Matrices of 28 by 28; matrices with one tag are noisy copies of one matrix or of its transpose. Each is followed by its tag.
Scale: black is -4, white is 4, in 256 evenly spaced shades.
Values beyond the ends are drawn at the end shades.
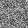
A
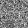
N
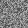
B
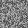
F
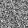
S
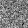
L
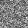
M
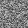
S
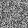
F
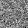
A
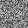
N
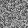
B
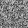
A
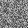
A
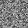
B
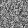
S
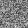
L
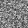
S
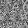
M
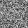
N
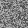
A
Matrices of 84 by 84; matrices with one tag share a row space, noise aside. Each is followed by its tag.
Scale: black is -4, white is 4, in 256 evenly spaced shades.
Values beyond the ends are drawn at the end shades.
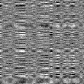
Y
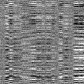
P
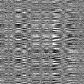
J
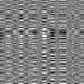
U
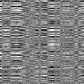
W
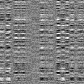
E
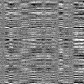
P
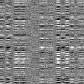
E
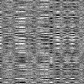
Y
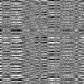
W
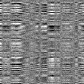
W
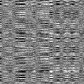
Y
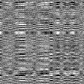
Y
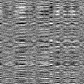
Y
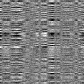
W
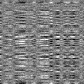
Y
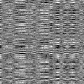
Y
